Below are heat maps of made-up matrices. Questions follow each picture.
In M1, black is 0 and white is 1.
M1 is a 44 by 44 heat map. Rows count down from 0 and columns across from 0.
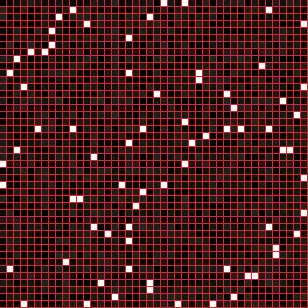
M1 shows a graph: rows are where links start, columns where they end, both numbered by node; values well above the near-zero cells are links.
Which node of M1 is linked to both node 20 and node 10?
node 18
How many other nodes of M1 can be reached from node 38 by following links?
12
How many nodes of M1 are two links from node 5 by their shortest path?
5
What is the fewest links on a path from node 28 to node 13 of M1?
4
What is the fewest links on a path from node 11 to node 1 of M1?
3
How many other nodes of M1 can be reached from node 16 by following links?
3
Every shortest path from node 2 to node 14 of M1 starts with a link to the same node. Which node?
node 21
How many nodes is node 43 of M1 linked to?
4
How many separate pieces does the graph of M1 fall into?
11
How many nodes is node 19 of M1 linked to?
1
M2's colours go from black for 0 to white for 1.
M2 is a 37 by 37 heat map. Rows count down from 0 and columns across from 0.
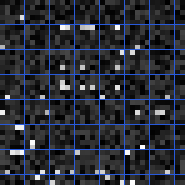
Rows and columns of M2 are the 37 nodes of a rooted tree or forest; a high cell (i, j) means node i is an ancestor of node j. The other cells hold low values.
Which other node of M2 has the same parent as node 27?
0
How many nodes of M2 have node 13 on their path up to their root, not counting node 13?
3
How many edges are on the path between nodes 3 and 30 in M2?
2
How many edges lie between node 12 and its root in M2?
4
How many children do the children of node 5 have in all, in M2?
2
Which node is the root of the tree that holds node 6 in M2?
29
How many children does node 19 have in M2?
4
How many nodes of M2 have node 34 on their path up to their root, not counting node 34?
7
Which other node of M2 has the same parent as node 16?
23
